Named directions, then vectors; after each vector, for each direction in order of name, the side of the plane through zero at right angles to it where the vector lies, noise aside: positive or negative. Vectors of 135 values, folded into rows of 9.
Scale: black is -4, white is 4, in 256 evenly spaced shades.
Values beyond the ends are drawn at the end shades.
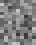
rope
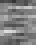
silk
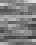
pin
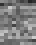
negative, negative, positive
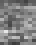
negative, negative, positive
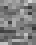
positive, negative, negative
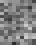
negative, negative, negative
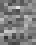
positive, negative, positive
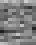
positive, negative, negative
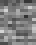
negative, positive, positive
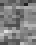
negative, negative, positive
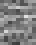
positive, negative, positive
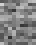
positive, positive, positive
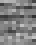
negative, negative, negative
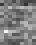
negative, negative, positive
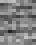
negative, negative, negative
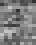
negative, negative, positive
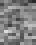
negative, negative, positive
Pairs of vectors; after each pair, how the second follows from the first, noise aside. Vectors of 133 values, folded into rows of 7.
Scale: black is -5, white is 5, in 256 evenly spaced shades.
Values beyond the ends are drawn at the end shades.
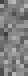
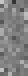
negated, partly zeroed.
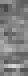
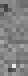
partly zeroed.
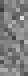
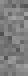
reversed, negated, shrunk.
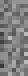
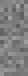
wrapped around, negated, shrunk.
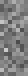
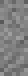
wrapped around, negated, shrunk.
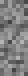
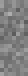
reversed, negated, shrunk.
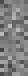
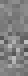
reversed, partly zeroed.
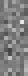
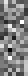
scaled up.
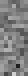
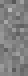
reversed, negated, shrunk.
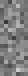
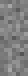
reversed, shrunk.
